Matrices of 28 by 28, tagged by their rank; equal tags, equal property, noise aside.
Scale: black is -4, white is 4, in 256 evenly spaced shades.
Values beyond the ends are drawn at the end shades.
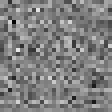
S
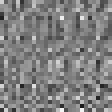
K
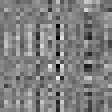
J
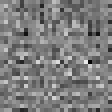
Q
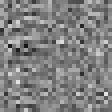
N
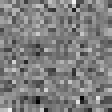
Q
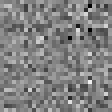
N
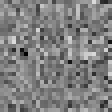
N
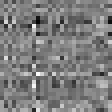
J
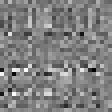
K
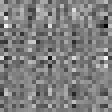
J
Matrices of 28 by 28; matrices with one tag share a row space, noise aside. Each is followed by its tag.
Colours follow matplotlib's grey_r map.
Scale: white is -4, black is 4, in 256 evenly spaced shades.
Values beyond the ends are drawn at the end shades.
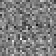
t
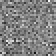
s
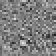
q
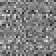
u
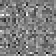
u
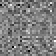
t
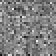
t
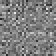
u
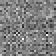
u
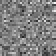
q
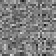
q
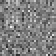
s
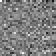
q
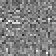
s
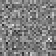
s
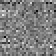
u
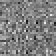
u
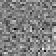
q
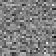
q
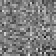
q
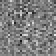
t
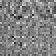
t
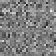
u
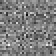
u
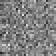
u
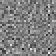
s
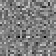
t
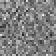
u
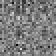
t
